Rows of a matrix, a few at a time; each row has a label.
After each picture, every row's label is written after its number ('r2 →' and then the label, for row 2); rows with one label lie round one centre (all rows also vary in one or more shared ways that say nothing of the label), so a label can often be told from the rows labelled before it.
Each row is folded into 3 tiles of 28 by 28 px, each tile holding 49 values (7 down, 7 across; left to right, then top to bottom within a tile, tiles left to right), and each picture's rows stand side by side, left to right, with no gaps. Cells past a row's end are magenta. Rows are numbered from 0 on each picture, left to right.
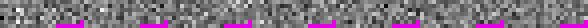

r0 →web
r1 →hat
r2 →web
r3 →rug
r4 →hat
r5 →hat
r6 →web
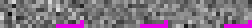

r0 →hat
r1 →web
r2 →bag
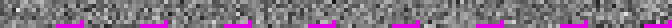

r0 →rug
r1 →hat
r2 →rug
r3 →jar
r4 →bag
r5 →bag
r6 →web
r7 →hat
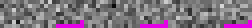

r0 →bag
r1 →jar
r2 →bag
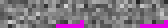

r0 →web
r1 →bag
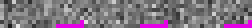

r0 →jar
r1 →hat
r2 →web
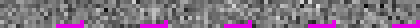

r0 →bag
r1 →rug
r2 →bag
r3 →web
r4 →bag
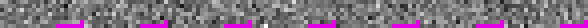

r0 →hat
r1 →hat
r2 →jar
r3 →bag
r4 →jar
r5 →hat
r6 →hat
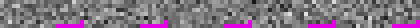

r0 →web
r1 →hat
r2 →jar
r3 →bag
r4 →bag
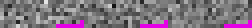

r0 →rug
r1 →jar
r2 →jar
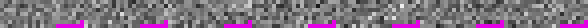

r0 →hat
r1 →bag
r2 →web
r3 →rug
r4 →web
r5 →bag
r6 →hat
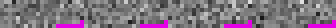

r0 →rug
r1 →bag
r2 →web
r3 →web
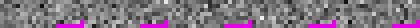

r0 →hat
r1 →web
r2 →hat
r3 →jar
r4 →hat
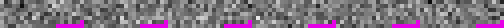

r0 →hat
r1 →rug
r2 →bag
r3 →rug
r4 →web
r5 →hat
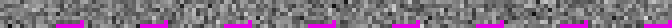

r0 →web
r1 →hat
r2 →web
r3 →bag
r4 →hat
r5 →hat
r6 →rug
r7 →jar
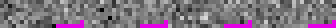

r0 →jar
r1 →jar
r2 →bag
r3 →bag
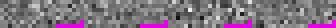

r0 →jar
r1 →jar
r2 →web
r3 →hat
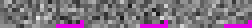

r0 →bag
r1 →web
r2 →rug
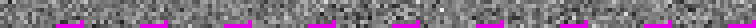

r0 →hat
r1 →hat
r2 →jar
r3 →bag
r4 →web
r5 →web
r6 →web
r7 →rug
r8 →jar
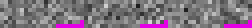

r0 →hat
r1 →rug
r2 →bag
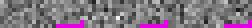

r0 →jar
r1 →bag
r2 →hat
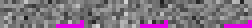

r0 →rug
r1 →bag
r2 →jar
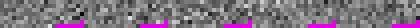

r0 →hat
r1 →hat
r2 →web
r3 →rug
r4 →rug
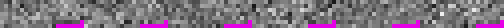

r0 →bag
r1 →bag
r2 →jar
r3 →hat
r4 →rug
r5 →jar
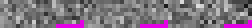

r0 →hat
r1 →bag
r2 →hat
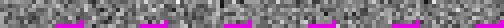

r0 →hat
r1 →jar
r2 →rug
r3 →web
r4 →web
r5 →jar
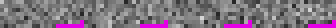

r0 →jar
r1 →web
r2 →bag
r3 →web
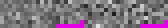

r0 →bag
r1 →rug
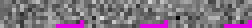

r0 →web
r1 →rug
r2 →web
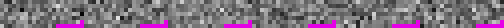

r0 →hat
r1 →web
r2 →jar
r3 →rug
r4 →rug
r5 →jar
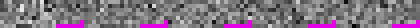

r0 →bag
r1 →rug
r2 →jar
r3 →jar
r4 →bag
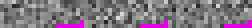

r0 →hat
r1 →web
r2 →bag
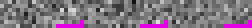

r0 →rug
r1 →rug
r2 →hat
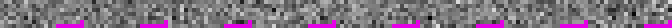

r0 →rug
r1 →hat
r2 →bag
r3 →rug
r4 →hat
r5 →web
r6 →hat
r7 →rug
